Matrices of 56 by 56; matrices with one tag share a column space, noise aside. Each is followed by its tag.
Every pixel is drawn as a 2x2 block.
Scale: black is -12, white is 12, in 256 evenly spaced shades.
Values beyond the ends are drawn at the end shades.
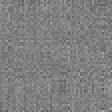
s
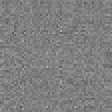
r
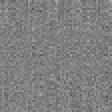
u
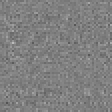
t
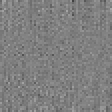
u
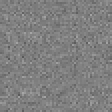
t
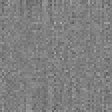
s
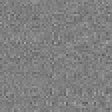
t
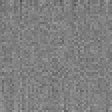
s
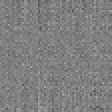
u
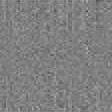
u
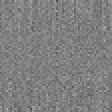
u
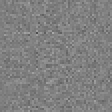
r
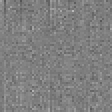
u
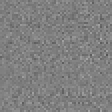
t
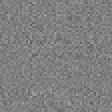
t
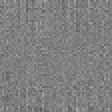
u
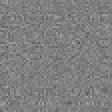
t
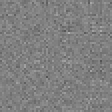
r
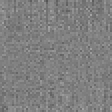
u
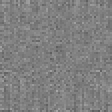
s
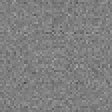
r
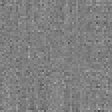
s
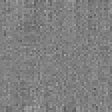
u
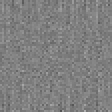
s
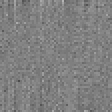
s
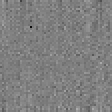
u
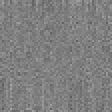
s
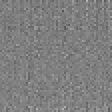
u
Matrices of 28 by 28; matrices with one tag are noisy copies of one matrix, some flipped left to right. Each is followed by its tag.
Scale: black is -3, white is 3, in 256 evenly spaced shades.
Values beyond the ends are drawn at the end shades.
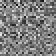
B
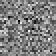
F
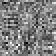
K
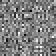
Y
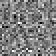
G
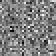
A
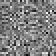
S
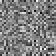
S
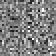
A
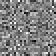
S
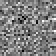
F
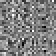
A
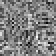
K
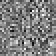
A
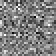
B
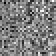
A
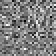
B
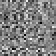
G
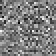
F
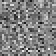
G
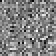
A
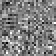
K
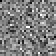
A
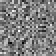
A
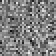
A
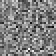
G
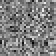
A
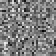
A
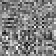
K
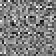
B
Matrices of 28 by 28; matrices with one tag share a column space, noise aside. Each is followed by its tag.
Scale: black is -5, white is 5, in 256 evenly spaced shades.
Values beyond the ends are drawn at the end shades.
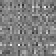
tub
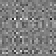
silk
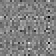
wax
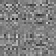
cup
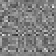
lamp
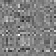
lamp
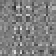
tub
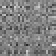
tub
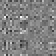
wax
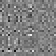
lamp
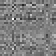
cup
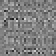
silk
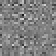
cup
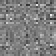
cup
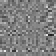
lamp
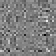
lamp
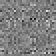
silk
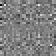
cup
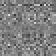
cup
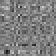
tub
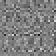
lamp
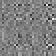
cup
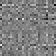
cup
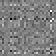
silk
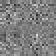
cup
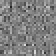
tub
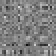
tub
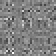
silk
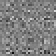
silk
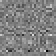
lamp
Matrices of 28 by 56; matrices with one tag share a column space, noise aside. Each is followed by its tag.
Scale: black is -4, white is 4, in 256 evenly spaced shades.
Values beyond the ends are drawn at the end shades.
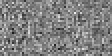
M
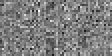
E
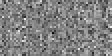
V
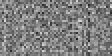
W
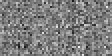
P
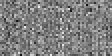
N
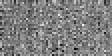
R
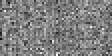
R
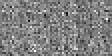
M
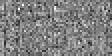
E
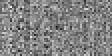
N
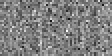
E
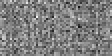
V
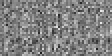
M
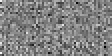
P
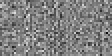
W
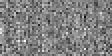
M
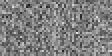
W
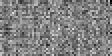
R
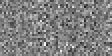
W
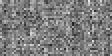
R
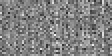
R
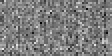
M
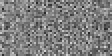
N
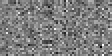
R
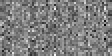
E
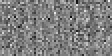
V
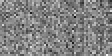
P
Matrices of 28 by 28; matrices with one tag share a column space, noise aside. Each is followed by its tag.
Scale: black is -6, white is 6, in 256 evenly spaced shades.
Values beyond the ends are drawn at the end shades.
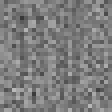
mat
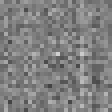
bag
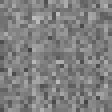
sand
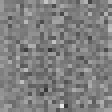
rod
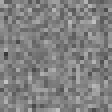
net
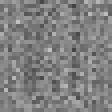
rod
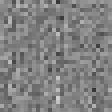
net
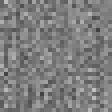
mat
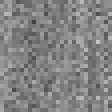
rod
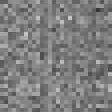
net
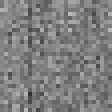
bag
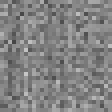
rod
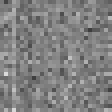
mat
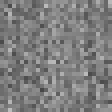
sand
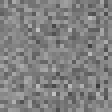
bag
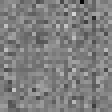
rod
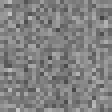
mat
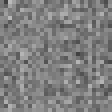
sand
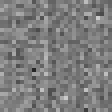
mat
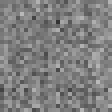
mat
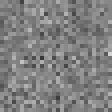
bag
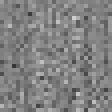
mat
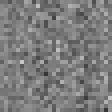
sand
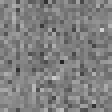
net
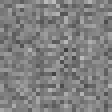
rod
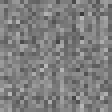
rod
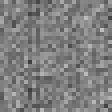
mat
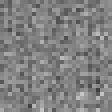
bag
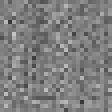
rod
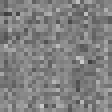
rod
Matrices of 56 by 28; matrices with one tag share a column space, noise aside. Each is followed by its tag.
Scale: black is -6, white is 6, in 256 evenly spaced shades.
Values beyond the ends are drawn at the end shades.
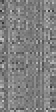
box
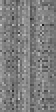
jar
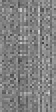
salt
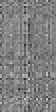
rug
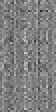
box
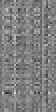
salt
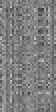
salt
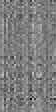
rug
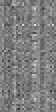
jar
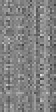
salt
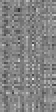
salt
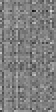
box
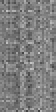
box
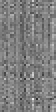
rug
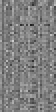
jar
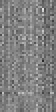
salt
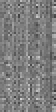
rug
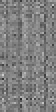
rug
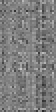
box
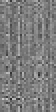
rug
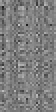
jar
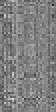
rug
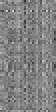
box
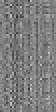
rug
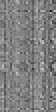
box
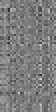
salt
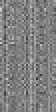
salt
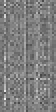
rug
